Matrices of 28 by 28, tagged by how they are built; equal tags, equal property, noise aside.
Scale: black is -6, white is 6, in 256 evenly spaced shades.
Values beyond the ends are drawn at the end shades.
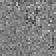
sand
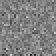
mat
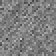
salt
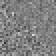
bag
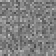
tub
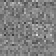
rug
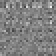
rug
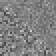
bag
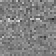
mat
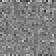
mat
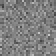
tub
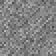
salt
